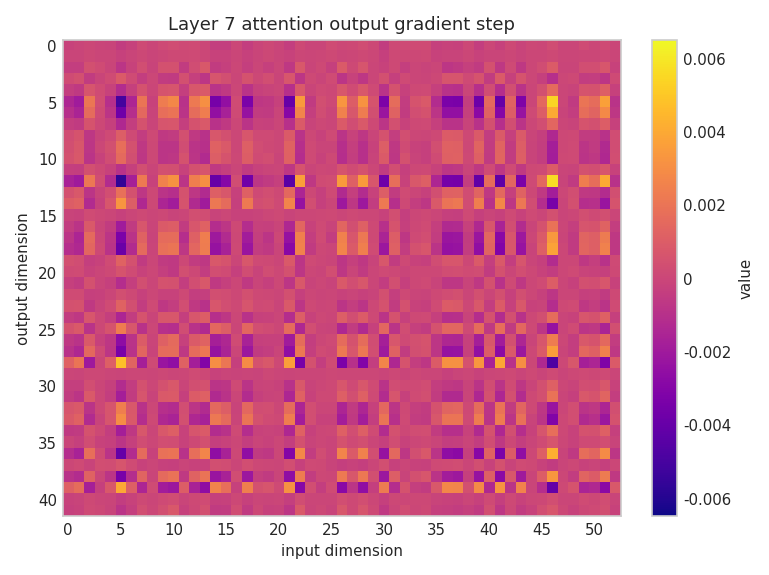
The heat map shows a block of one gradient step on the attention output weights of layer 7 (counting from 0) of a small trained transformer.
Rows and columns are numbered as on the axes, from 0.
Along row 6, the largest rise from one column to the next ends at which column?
22
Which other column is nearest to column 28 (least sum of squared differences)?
26
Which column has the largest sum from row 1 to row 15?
46
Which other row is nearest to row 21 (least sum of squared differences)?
11
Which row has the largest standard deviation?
12
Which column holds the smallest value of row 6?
5
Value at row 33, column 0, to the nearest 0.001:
0.001
